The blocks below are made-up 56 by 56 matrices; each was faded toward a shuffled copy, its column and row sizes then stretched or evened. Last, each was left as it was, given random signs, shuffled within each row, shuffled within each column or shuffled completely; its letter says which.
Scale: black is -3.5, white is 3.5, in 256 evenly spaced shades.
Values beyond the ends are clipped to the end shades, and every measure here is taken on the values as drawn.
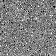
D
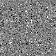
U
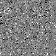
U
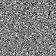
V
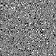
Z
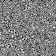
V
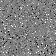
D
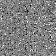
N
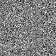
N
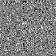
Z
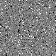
N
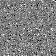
V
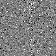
N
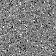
N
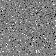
D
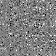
Z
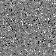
U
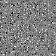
U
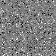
U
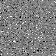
V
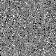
U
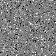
N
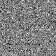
V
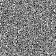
N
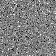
D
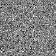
U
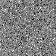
N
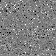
V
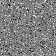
D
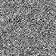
V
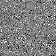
U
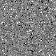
U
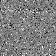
V
